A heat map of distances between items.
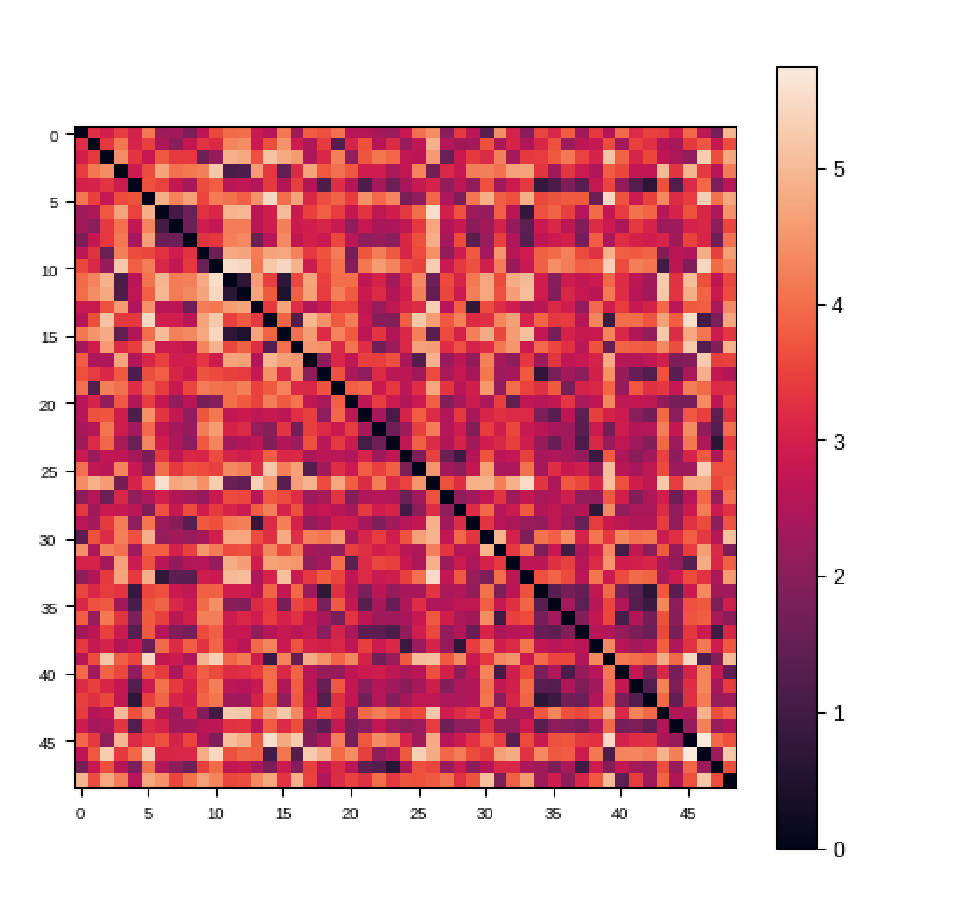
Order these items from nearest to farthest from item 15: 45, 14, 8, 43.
14, 8, 45, 43
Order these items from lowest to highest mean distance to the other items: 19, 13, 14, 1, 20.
20, 1, 13, 19, 14
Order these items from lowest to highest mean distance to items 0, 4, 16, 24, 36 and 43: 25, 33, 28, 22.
22, 28, 33, 25
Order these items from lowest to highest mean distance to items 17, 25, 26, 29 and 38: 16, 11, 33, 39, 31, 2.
31, 2, 11, 33, 16, 39
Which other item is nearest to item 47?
23
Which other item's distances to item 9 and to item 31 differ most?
36
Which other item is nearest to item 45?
32
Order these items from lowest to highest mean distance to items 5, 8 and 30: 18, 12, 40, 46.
18, 40, 46, 12
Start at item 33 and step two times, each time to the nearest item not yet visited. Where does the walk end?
7
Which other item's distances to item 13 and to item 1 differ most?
19
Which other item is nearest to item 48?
40
